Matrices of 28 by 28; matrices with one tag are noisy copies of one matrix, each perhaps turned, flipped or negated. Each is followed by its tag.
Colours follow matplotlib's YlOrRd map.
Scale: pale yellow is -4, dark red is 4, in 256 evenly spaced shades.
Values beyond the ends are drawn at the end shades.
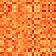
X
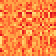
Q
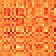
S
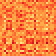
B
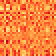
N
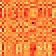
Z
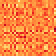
S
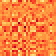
Q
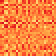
X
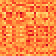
B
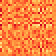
S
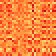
X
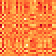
Z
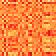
Z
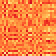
Z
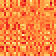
N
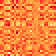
N
